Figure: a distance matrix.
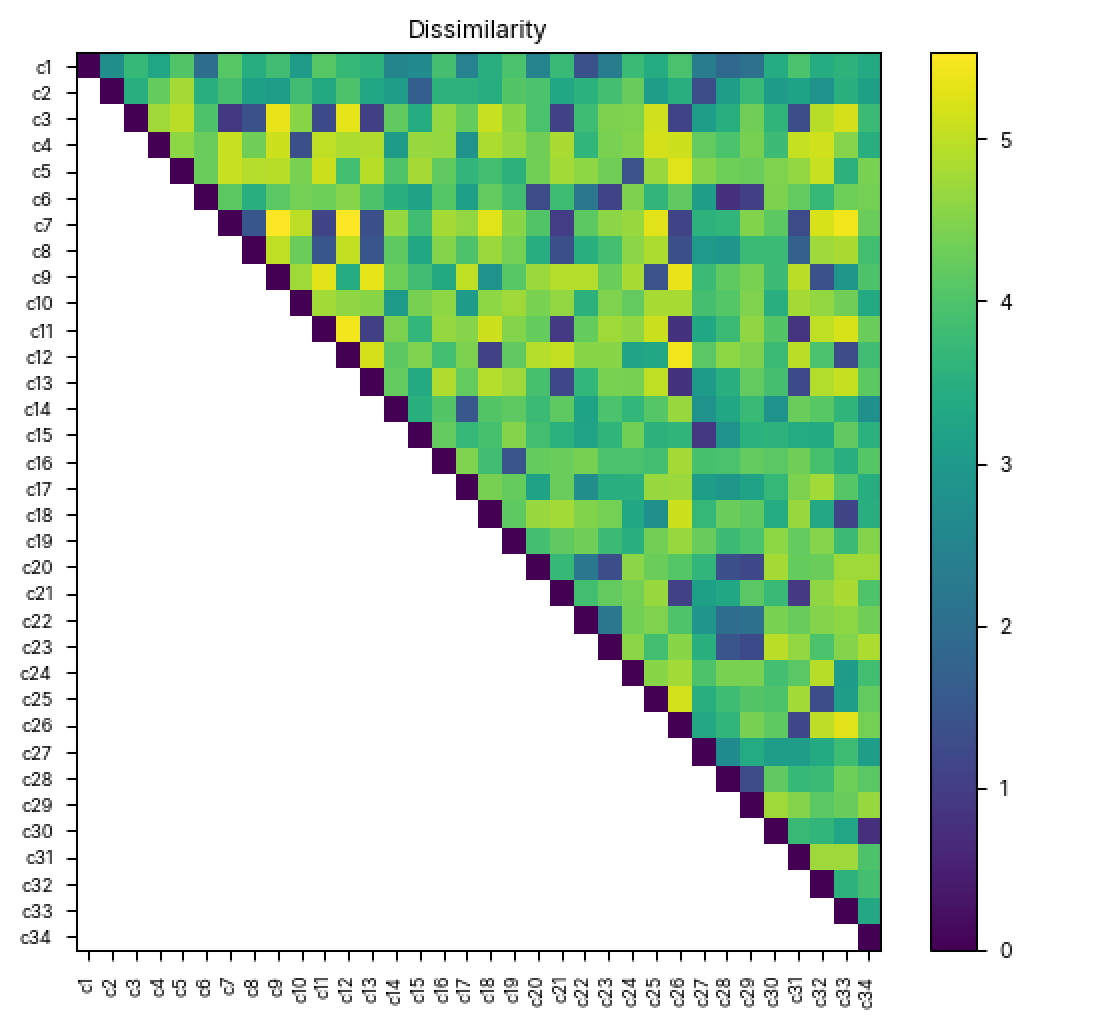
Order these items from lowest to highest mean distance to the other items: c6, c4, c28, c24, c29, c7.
c28, c6, c29, c7, c24, c4
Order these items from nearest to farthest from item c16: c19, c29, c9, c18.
c19, c9, c18, c29
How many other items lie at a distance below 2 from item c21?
7
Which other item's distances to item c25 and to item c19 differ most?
c32
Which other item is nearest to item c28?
c6
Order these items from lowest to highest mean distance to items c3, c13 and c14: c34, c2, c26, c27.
c26, c27, c2, c34
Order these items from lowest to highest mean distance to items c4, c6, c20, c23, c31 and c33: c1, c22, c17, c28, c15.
c28, c1, c22, c17, c15
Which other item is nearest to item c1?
c22
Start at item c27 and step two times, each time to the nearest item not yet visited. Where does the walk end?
c2
